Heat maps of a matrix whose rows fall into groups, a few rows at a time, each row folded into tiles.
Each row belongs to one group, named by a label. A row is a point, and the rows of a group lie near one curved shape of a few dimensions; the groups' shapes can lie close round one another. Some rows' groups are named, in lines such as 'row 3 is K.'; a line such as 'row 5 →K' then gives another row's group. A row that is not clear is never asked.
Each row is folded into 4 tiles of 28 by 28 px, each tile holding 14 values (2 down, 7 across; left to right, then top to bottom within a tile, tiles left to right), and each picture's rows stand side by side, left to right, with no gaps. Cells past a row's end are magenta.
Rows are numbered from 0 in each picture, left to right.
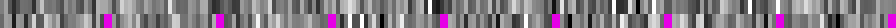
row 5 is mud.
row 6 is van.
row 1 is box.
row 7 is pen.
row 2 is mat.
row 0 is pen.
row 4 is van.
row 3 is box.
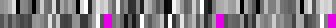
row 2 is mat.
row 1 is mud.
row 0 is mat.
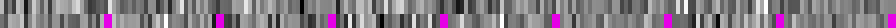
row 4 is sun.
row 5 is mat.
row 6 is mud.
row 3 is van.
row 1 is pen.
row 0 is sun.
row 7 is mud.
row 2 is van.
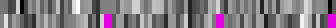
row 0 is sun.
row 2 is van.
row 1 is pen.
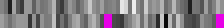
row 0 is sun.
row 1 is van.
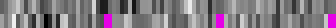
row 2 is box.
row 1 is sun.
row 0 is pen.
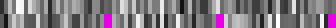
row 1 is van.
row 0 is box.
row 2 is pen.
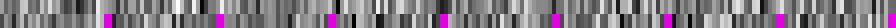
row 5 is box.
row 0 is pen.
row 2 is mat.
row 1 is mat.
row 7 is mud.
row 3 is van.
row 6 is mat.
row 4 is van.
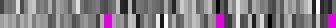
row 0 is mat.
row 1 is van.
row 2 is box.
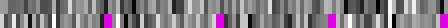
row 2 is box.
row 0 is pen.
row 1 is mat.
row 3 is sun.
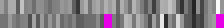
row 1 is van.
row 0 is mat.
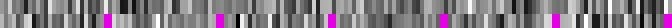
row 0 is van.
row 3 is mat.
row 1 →van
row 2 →box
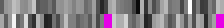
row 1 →van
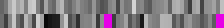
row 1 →mat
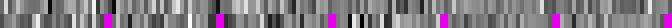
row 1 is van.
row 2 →pen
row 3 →box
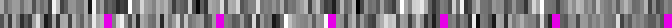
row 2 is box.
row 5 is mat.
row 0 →mud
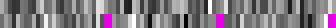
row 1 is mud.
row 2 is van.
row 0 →pen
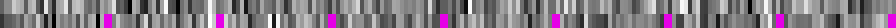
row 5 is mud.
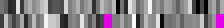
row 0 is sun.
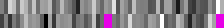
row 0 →van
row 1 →van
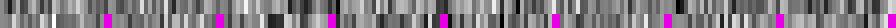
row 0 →sun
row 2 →pen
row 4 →pen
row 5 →mud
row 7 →van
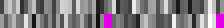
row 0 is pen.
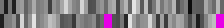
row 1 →van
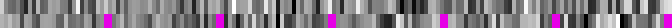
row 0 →van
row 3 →pen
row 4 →van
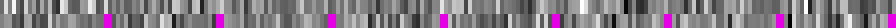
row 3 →van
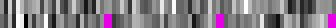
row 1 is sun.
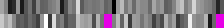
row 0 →van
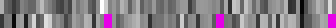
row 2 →van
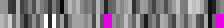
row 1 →pen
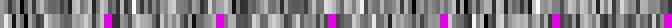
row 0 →mat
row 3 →van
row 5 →van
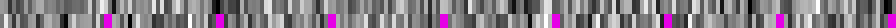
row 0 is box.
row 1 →van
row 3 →mud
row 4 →pen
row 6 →van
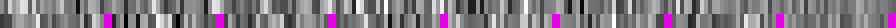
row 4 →van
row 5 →sun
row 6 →mud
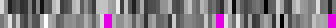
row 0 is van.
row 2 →sun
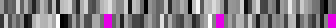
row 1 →mat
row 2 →pen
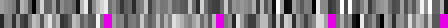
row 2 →mud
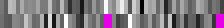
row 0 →van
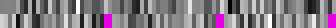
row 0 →van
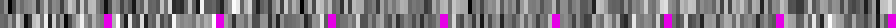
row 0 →van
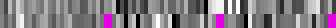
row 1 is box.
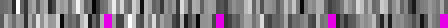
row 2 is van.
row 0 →sun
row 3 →van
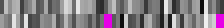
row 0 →pen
